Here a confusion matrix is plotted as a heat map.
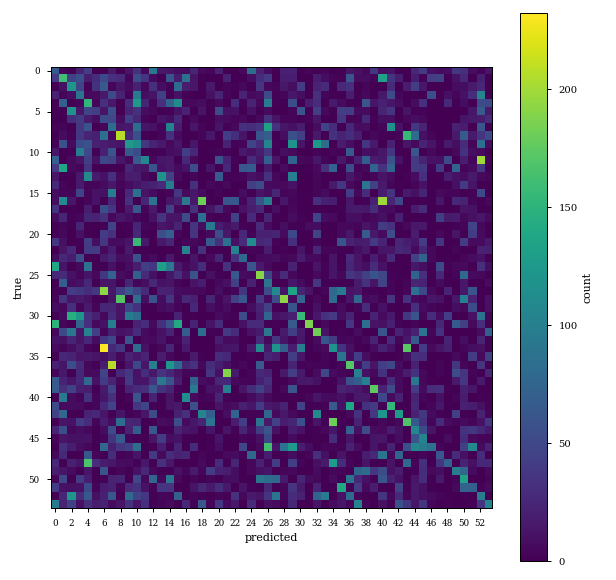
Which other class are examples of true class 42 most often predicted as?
40
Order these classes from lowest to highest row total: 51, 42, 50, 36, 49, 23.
23, 49, 51, 50, 42, 36
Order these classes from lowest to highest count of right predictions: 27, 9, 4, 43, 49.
49, 27, 9, 4, 43
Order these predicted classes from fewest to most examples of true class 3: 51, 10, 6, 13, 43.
43, 6, 51, 13, 10
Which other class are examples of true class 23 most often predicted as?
45
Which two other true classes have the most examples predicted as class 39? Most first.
12, 25
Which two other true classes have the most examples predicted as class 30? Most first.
34, 28
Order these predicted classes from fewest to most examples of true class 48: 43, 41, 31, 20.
31, 41, 20, 43
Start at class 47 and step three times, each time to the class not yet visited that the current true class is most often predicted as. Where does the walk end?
18
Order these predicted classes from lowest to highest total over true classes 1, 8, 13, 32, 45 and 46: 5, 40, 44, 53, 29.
5, 53, 40, 44, 29
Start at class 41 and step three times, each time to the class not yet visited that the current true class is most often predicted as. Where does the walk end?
26
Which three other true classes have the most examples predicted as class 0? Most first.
31, 24, 53
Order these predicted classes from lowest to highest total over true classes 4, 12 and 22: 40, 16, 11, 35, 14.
35, 11, 40, 14, 16
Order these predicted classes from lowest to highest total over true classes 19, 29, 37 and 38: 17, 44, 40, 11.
11, 40, 17, 44
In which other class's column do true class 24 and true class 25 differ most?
13
